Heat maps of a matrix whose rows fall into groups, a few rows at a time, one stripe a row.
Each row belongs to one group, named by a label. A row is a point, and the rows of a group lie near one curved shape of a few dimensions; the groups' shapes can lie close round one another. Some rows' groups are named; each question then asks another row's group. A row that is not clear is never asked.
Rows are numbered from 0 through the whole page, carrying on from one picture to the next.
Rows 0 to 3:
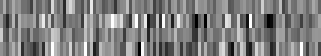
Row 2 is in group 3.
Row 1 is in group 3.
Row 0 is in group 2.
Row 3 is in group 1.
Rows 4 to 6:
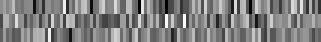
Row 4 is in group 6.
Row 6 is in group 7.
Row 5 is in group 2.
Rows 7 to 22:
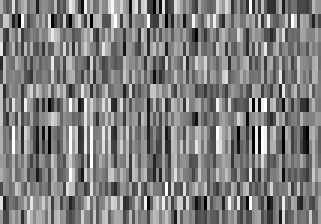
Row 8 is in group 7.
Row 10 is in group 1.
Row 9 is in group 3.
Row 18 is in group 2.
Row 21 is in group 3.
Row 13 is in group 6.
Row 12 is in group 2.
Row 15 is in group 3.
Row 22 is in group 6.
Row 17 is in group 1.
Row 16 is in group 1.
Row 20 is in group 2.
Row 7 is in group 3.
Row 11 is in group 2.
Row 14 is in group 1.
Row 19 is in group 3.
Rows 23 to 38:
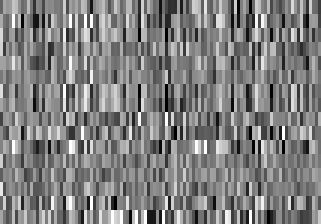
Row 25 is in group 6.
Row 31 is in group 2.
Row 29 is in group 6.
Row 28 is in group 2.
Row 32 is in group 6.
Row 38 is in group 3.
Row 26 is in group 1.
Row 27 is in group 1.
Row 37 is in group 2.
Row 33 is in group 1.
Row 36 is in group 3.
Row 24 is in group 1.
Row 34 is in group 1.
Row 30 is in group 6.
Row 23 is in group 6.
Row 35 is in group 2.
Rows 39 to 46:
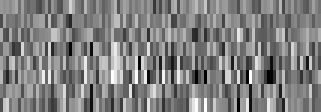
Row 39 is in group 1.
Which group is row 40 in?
7
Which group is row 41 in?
3
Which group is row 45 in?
6
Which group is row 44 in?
3
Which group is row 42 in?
7
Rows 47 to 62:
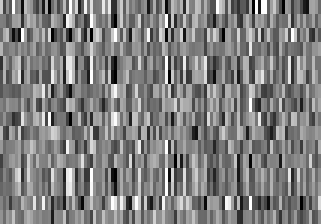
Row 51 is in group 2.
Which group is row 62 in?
6
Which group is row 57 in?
2
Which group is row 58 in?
6
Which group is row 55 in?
7
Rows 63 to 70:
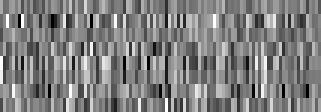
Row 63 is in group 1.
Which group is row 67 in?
1
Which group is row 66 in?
2
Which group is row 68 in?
1
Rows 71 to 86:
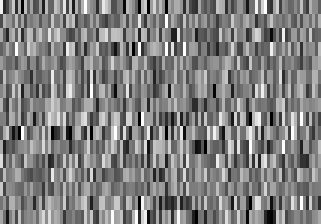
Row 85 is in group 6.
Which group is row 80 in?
7
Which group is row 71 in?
1
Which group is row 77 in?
2
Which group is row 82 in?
1
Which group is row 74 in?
2
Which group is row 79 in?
6
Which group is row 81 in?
3
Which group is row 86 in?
3
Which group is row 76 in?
2
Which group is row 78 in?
3
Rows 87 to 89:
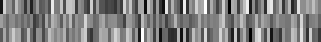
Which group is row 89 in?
6
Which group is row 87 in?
2
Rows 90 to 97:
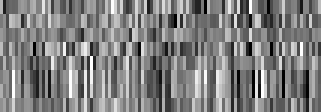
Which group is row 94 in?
2
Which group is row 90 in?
3
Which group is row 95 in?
1
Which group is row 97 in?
6
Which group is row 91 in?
6
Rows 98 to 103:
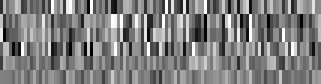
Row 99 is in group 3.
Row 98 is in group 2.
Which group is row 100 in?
3
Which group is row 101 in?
7
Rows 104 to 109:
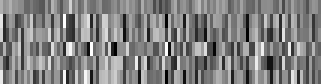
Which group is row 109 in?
6
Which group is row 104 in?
1
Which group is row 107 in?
2
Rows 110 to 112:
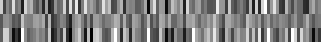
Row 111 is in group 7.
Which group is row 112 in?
7
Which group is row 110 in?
1
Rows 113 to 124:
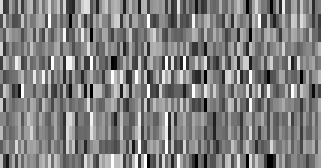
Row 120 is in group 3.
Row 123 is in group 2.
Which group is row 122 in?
2
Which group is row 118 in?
3
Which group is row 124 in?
3
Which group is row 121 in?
2
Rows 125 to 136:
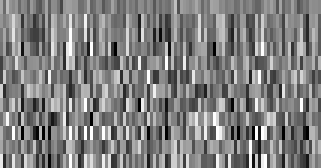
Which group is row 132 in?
1
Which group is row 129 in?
2
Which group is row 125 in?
1
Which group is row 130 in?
7
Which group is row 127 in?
1
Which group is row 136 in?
1
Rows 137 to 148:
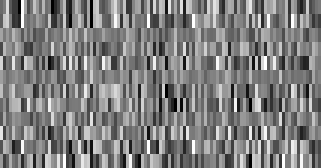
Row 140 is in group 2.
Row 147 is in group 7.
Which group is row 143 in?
6
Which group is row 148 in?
6
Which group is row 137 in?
7
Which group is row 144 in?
6
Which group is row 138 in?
7
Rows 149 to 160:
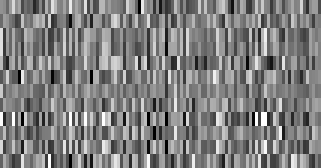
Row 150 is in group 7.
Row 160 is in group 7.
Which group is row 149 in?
1
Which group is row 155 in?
1
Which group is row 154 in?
7
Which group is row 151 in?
1
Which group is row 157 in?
1
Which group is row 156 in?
2
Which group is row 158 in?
2
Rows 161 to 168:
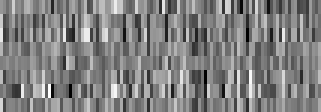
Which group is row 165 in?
2
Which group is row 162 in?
1
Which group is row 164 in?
3
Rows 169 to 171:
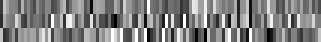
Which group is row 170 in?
2
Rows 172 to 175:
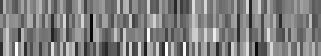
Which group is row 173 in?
6
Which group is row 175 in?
2
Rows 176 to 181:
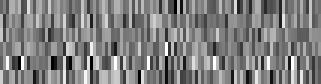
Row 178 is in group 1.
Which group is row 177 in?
6
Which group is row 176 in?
6
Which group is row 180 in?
7
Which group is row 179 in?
2
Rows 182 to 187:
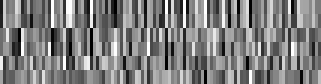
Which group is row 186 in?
6
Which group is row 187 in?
3
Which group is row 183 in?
2
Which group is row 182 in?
2
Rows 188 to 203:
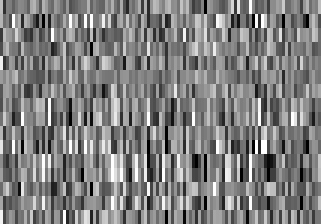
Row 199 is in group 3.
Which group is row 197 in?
1
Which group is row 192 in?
1
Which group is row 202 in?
3
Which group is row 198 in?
1
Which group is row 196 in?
7
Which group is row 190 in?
2
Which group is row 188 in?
3
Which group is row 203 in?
6
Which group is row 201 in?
7
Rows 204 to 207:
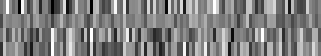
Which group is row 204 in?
7
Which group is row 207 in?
2
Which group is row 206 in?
2
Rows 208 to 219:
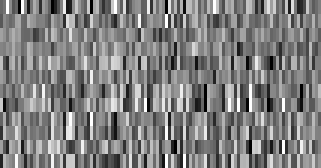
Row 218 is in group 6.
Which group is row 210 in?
1
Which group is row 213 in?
2
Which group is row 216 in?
2
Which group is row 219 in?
2
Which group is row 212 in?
6
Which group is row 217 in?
2
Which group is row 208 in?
7
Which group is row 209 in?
2
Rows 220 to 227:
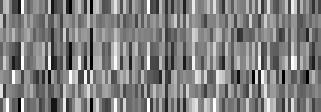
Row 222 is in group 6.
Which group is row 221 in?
1
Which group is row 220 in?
7
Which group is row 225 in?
1
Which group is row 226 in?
1
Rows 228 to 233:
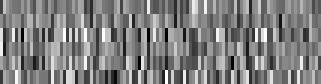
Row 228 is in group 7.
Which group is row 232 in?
1
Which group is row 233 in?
2
